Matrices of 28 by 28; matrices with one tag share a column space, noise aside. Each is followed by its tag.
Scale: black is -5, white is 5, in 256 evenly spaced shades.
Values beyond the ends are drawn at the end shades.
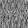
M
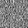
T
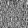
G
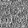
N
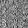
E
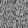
E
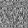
N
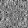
G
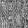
M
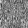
M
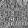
G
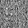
E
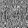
T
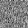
N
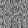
E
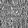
E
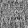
M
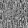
M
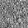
N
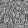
N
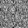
T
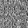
E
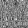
G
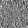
G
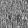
M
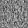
T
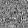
N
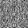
T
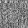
M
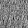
M
